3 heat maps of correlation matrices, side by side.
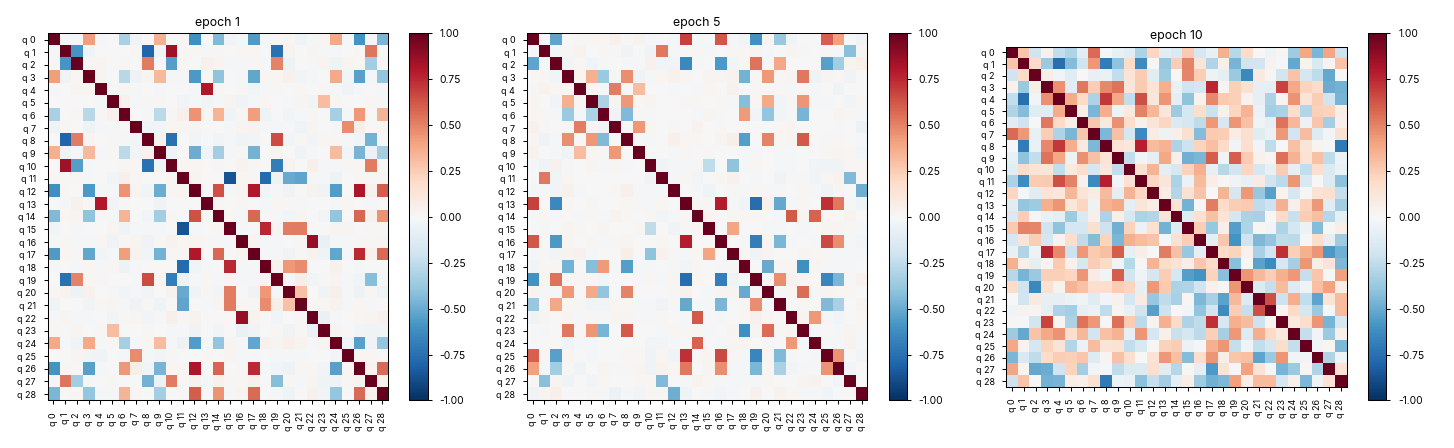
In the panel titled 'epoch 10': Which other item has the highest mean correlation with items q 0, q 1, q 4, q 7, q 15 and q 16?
q 18
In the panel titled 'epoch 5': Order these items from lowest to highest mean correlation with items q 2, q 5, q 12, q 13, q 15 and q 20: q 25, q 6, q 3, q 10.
q 6, q 10, q 25, q 3
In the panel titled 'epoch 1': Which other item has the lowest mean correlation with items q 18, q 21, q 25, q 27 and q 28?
q 11
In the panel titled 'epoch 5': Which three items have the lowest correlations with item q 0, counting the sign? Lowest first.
q 19, q 2, q 21
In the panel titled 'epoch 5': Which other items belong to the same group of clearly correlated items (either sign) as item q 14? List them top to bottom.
q 22, q 24
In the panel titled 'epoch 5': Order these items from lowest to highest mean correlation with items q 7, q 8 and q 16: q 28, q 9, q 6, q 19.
q 19, q 6, q 28, q 9
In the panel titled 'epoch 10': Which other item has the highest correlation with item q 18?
q 25
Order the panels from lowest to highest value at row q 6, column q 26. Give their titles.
epoch 5, epoch 10, epoch 1
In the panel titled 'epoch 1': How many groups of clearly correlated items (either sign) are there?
7
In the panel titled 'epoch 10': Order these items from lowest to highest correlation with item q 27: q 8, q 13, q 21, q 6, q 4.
q 6, q 4, q 13, q 8, q 21
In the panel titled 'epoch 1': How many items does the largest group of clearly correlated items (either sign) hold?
10
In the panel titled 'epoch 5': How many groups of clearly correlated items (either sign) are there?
7
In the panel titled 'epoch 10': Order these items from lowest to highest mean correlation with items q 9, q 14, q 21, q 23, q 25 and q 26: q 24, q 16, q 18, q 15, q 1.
q 15, q 16, q 1, q 18, q 24
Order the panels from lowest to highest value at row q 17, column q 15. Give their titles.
epoch 10, epoch 1, epoch 5
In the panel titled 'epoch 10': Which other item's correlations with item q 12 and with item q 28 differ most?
q 8
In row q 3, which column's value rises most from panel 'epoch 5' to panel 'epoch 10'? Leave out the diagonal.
q 6
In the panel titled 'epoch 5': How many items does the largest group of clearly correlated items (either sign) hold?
8
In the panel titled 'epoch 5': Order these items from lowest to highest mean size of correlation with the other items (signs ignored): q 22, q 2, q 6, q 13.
q 22, q 6, q 2, q 13
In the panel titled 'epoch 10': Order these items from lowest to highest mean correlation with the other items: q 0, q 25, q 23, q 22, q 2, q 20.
q 22, q 2, q 0, q 25, q 20, q 23
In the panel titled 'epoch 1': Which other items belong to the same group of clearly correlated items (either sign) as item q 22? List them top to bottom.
q 16
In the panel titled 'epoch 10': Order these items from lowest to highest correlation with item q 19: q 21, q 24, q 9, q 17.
q 17, q 21, q 24, q 9
